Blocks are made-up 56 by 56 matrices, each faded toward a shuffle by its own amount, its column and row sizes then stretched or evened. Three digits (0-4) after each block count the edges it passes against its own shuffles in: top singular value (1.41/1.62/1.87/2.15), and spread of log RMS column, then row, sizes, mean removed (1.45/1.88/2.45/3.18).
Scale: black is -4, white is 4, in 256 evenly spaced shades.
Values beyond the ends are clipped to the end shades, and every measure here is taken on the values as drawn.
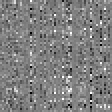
3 4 0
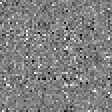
2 1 1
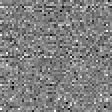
3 1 1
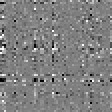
4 3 3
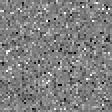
0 0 0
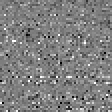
2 0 3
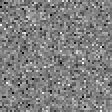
0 0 0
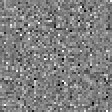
2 1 0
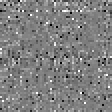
3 1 1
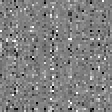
3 3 1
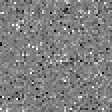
2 0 1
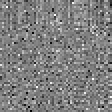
4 0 0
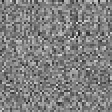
4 0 2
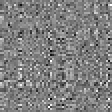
4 2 2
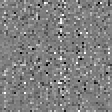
0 2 1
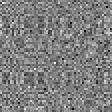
4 0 1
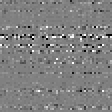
3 0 4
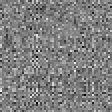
4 2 1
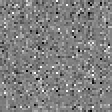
0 2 1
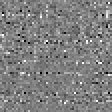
1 1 3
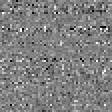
0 0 3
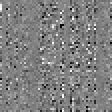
3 4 1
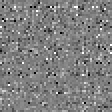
0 0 2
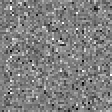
0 1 0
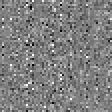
0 3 0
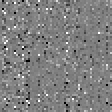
0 3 0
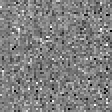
0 2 0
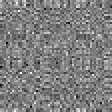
4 0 0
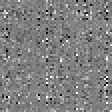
2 3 2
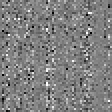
1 4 1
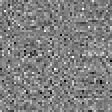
3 1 1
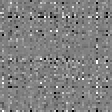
3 3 3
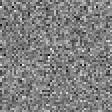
2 1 1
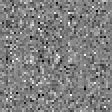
2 2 0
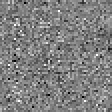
0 1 1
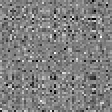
4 2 2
